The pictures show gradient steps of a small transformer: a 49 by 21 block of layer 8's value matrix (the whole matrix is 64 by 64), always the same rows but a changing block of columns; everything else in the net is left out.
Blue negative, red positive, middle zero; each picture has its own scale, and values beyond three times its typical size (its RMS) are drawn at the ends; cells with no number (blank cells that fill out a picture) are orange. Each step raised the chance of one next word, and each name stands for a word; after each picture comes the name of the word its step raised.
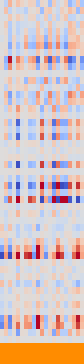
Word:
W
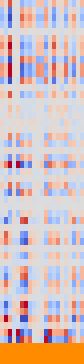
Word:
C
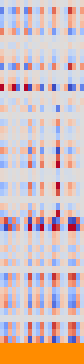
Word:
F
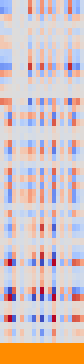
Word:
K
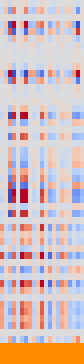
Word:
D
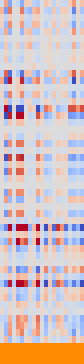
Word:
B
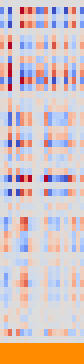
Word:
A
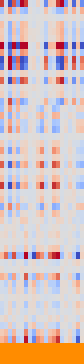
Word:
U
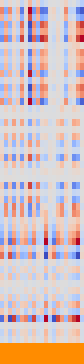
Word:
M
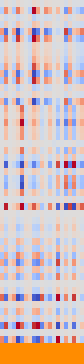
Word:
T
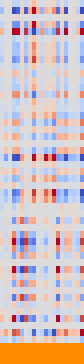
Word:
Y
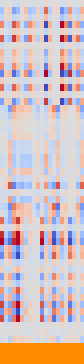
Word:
M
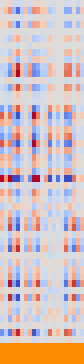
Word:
A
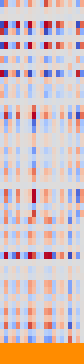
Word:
D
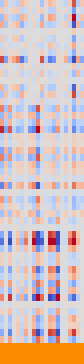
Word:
Y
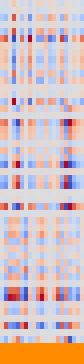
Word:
T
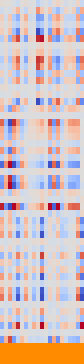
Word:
T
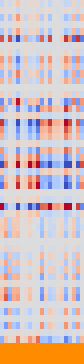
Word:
T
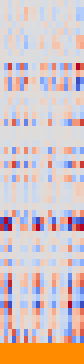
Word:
F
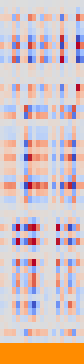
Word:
B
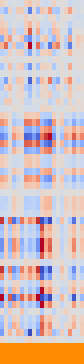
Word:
A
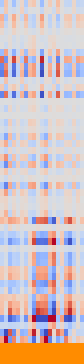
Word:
C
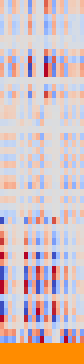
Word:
C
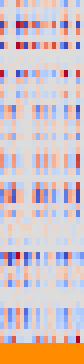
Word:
D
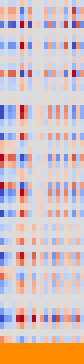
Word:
D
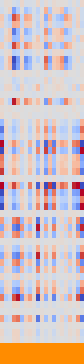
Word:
K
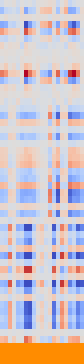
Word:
D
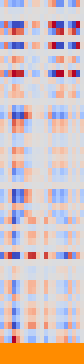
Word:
D
